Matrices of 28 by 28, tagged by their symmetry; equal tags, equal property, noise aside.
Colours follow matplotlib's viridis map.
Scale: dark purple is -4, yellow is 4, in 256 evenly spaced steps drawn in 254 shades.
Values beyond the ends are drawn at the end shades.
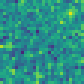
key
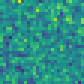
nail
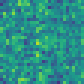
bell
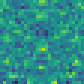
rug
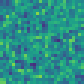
key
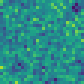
key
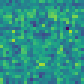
rug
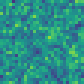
nail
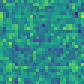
rug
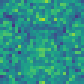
rug
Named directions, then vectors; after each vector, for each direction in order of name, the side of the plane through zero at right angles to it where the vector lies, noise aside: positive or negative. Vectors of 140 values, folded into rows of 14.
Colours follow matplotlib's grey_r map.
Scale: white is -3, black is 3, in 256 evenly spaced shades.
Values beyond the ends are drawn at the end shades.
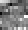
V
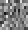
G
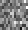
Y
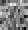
positive, negative, negative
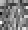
negative, positive, positive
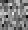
negative, negative, positive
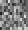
negative, positive, negative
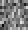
negative, positive, positive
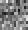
positive, positive, negative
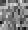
positive, negative, negative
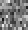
positive, positive, negative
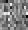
negative, negative, negative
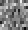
positive, negative, negative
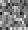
negative, positive, negative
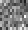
negative, positive, negative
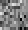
positive, negative, positive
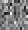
positive, positive, positive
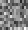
negative, positive, negative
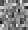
positive, negative, negative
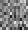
positive, negative, positive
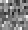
positive, positive, negative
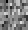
negative, negative, positive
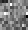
negative, negative, negative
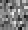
negative, negative, positive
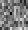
negative, positive, negative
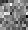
negative, negative, negative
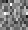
negative, negative, negative
